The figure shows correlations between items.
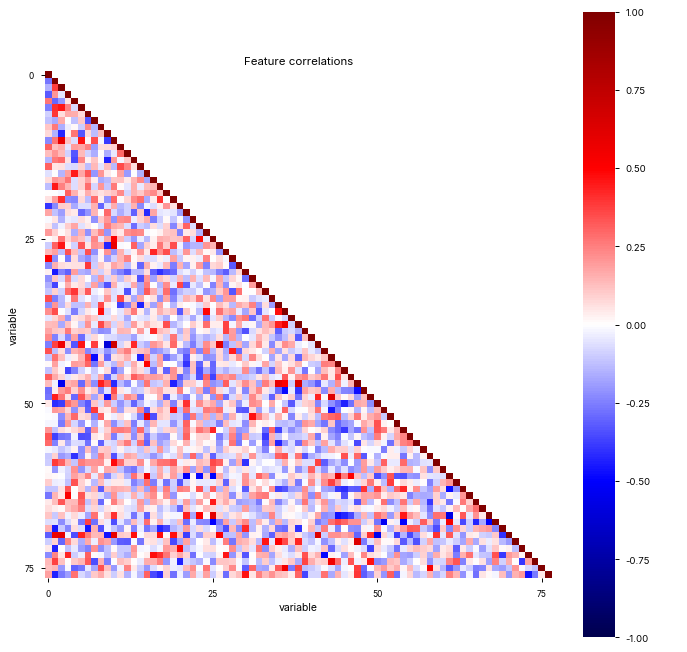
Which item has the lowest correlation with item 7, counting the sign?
43
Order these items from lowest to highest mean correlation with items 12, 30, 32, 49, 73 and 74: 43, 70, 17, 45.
45, 17, 70, 43
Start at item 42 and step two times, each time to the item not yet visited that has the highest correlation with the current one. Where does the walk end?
0
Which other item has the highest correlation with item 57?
68
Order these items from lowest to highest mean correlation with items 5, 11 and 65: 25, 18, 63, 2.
18, 63, 25, 2
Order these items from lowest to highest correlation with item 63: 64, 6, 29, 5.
6, 29, 5, 64
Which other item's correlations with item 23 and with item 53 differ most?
25
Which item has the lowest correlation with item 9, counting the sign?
41
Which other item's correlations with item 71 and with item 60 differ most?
47
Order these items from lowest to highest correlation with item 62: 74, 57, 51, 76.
51, 57, 76, 74
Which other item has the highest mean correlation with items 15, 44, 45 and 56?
61
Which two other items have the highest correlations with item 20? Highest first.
72, 32
